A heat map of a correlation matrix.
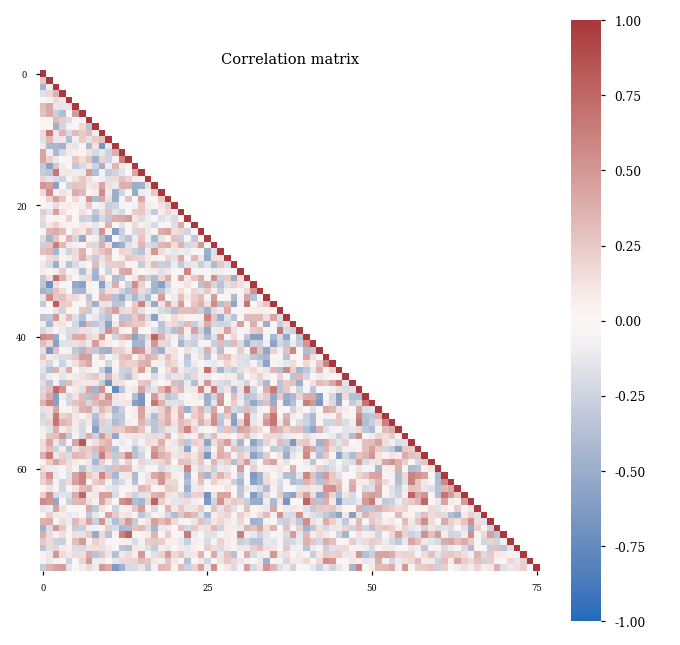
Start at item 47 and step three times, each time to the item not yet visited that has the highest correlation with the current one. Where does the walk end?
37
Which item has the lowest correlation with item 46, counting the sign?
70
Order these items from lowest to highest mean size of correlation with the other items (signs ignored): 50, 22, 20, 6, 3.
20, 3, 22, 6, 50
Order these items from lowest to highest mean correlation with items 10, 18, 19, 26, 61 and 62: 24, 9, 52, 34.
52, 34, 24, 9
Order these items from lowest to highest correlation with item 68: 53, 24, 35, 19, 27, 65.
35, 53, 27, 24, 19, 65
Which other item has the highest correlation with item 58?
65
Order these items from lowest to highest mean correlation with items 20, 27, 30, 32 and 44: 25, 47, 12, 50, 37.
50, 37, 25, 47, 12
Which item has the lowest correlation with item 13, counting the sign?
8
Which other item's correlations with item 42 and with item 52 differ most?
34
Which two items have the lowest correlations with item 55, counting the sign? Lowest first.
11, 47
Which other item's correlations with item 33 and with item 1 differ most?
32
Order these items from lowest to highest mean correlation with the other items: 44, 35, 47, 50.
47, 50, 44, 35
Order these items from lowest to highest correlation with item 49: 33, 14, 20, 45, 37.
45, 37, 14, 20, 33
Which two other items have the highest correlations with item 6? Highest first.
56, 64
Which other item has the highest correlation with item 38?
42
